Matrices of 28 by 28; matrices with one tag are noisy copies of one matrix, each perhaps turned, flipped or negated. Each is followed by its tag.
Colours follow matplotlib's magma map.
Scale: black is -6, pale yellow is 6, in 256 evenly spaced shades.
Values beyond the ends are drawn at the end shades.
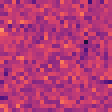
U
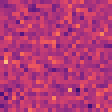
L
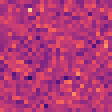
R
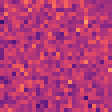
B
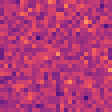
B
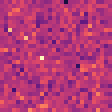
R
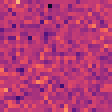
L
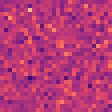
R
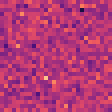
R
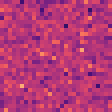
B
